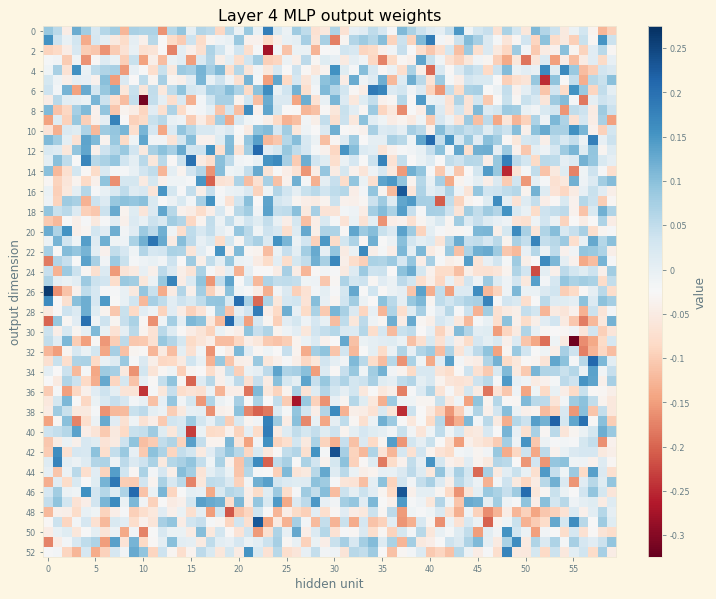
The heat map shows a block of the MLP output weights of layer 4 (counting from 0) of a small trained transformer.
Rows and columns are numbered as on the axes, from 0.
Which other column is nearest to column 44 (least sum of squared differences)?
18
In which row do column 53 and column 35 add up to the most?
39
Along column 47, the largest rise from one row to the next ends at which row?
33
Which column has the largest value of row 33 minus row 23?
57
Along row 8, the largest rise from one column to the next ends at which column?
21
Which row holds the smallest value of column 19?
48
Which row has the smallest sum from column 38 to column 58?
31
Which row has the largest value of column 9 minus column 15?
40
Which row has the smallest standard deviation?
19
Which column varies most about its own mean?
23
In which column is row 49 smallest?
46
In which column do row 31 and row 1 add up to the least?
55
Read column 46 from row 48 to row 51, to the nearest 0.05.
-0.15 -0.2 0 0
